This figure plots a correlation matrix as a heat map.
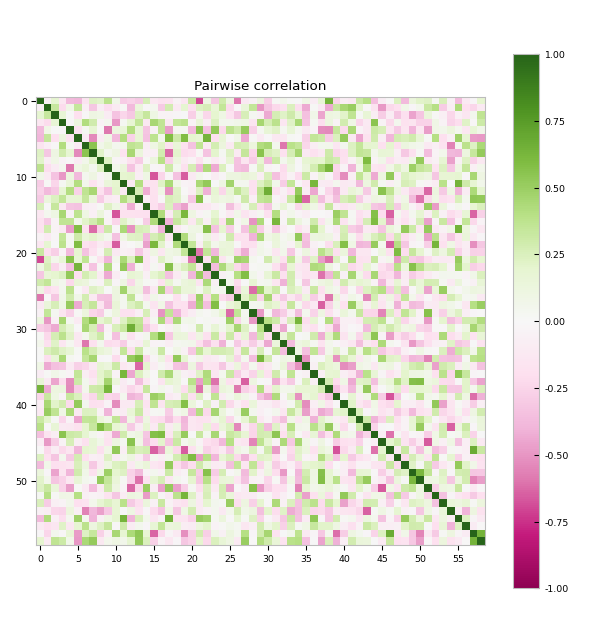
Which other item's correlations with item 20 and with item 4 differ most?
21
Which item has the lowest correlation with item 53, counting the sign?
40
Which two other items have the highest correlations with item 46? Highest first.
57, 10
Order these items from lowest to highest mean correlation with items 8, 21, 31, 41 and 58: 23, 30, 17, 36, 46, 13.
17, 46, 30, 36, 13, 23
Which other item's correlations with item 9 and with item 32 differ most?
49
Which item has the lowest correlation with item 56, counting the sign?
54
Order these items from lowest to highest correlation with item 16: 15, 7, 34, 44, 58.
58, 34, 7, 15, 44
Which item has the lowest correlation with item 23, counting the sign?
37
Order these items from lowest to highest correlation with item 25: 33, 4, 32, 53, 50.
32, 50, 33, 4, 53
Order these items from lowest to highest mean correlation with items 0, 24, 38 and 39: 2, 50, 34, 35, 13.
13, 34, 35, 2, 50
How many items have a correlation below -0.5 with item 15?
3
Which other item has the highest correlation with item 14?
51
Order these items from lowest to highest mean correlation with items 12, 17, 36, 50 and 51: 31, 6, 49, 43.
31, 6, 43, 49
